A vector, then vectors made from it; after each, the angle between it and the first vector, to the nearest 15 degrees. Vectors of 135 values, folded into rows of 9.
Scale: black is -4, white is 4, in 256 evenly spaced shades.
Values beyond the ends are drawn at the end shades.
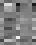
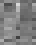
150 degrees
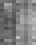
60 degrees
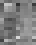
30 degrees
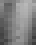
105 degrees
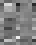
15 degrees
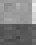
105 degrees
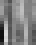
90 degrees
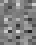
120 degrees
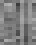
45 degrees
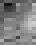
120 degrees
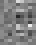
75 degrees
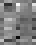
165 degrees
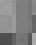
90 degrees
